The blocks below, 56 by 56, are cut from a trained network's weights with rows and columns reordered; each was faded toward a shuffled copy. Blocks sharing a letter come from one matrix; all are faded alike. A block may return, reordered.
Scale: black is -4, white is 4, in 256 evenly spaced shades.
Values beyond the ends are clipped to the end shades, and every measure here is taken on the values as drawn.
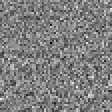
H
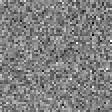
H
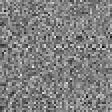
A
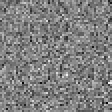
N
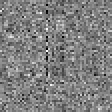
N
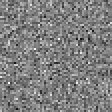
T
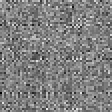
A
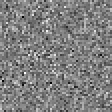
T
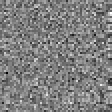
N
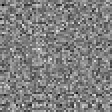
A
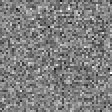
H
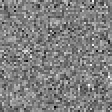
T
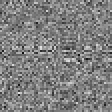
A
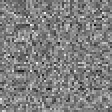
A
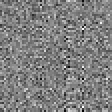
N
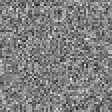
H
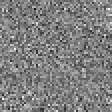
T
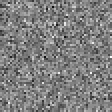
T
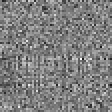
A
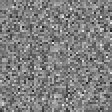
T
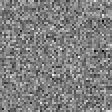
H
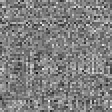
A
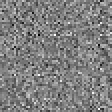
N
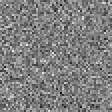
H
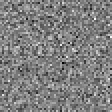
H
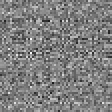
A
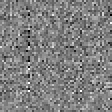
N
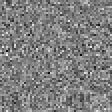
T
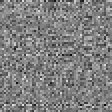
A
